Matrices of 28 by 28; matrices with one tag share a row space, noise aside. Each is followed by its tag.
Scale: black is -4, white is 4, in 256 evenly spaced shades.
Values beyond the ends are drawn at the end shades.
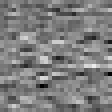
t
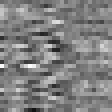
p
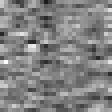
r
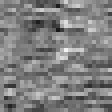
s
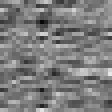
t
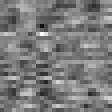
t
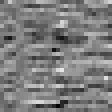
s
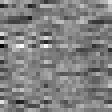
r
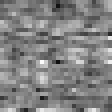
t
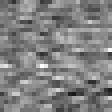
t
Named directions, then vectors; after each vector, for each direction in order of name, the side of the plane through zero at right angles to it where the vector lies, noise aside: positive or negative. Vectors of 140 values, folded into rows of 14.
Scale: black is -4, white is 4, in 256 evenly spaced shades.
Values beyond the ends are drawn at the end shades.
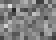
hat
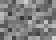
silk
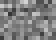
positive, positive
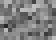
negative, positive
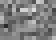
negative, positive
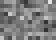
negative, negative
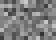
positive, positive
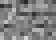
negative, negative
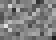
positive, negative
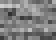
positive, positive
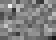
positive, negative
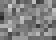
positive, negative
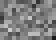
positive, negative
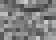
positive, positive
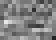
positive, negative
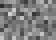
negative, negative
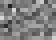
negative, positive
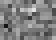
negative, positive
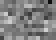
positive, positive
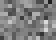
positive, positive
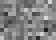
negative, negative
